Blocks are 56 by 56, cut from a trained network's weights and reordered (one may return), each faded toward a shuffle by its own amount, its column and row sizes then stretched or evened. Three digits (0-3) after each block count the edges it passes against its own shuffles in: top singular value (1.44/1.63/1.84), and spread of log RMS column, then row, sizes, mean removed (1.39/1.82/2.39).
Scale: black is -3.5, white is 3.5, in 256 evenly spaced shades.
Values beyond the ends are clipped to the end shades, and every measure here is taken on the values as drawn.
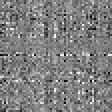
1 2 3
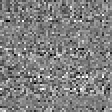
1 1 3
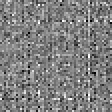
2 1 2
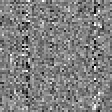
2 3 0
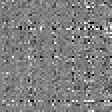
1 3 3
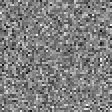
1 1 0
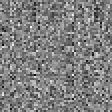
3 2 0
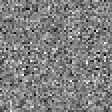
0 1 2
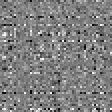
2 3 3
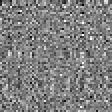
3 2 2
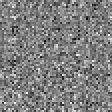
1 1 2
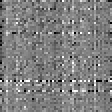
3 2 3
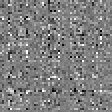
0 3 3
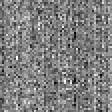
2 1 0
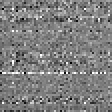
2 2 3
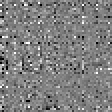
0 3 3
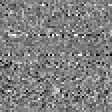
0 0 3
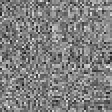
3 0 0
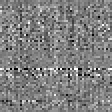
1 0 3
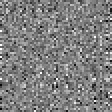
1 3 0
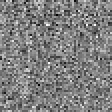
0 0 1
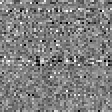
1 0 3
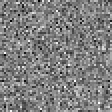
0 1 1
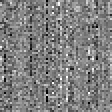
2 3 0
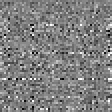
1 2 3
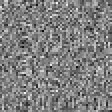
3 1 0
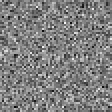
1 0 1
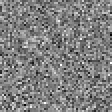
0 0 0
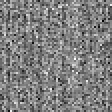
1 0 0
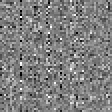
1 3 1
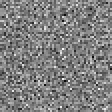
2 0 1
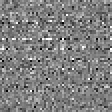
2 1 3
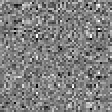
3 2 2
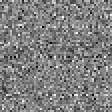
0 0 2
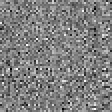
2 2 2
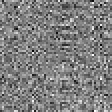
3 2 2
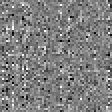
0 3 1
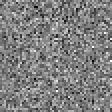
2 1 0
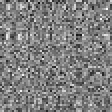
3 0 2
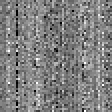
3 3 0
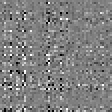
3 3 3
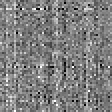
2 2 2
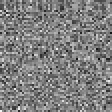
3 0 0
